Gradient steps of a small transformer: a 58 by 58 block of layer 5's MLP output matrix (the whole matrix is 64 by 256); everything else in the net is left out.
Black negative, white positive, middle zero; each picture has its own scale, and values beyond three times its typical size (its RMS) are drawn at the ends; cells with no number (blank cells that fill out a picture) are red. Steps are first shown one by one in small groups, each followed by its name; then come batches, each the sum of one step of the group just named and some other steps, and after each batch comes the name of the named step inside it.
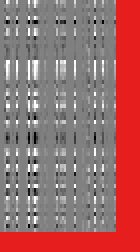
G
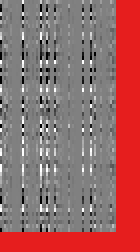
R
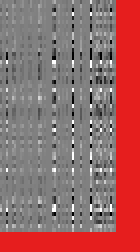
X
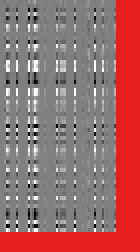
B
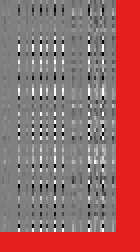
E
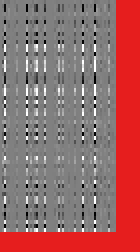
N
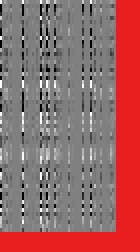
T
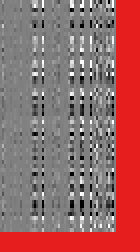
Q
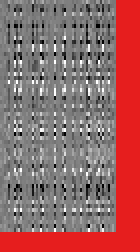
E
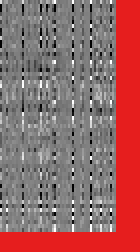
T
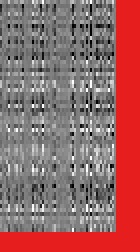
T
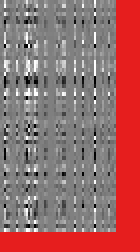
B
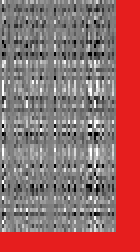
E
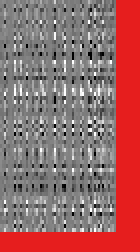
X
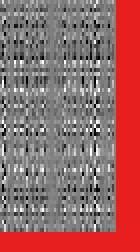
R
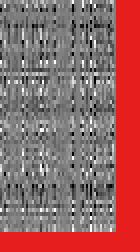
R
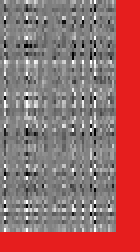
X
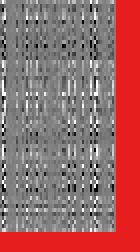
T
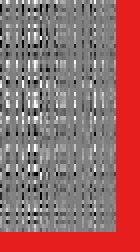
T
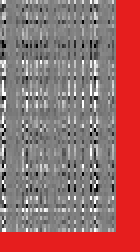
R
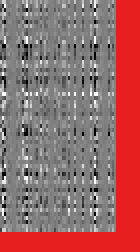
R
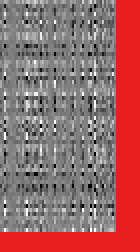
Q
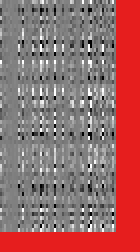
E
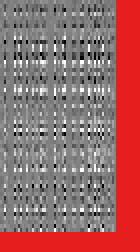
E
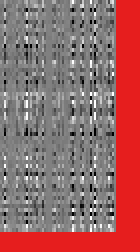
Q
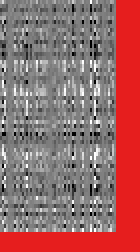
N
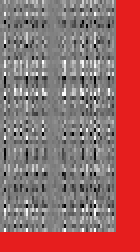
Q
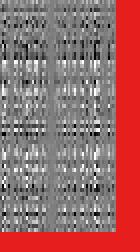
B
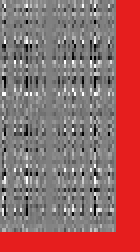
X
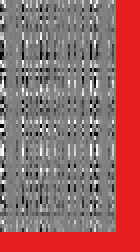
R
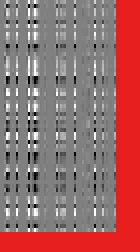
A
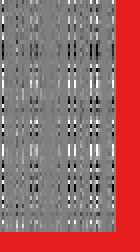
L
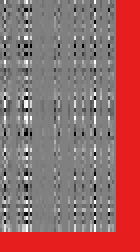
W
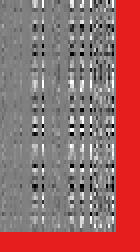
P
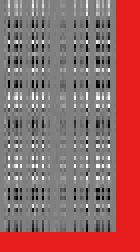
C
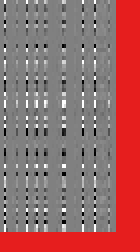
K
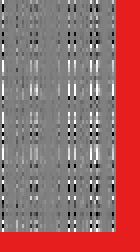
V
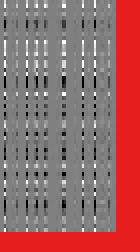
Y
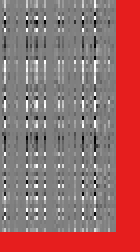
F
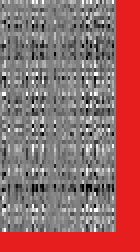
P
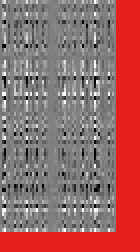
K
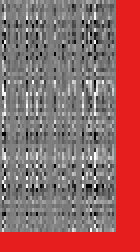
V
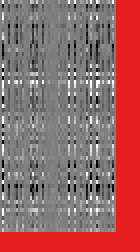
L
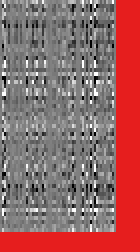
Y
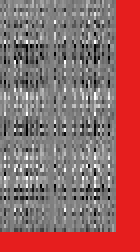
C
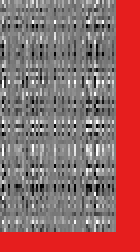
L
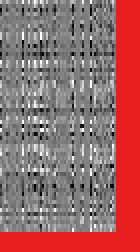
P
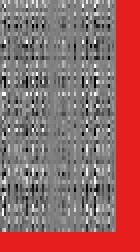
Y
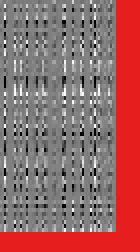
Y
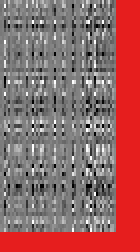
Y
